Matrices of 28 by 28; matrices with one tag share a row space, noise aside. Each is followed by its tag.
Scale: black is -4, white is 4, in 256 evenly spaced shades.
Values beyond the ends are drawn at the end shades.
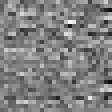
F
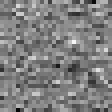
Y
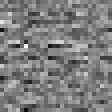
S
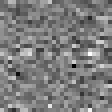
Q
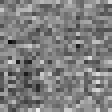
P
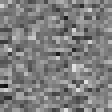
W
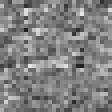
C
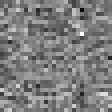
C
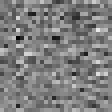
Y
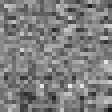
F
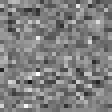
P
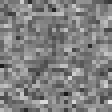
C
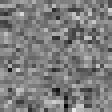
W
